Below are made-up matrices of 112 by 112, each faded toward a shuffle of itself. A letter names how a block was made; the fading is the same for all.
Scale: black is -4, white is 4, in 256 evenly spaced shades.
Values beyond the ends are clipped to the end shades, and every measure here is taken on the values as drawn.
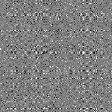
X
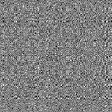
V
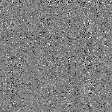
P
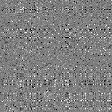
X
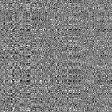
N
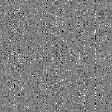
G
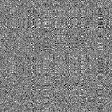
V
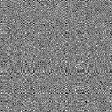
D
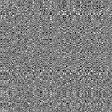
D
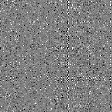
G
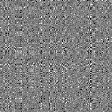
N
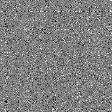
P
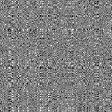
D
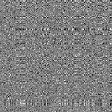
D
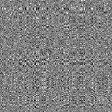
D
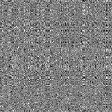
V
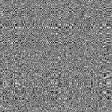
D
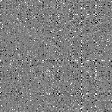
G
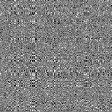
D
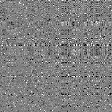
X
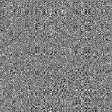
V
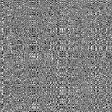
D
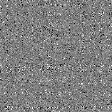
P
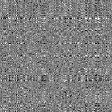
N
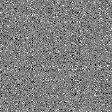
P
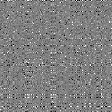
X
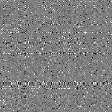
X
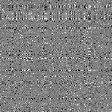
X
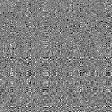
N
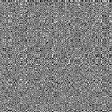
N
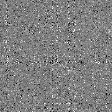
P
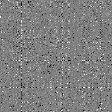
G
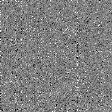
P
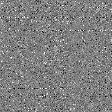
P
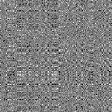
D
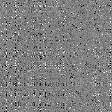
G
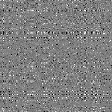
X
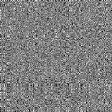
V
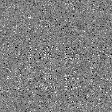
P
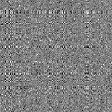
D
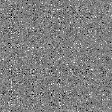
P
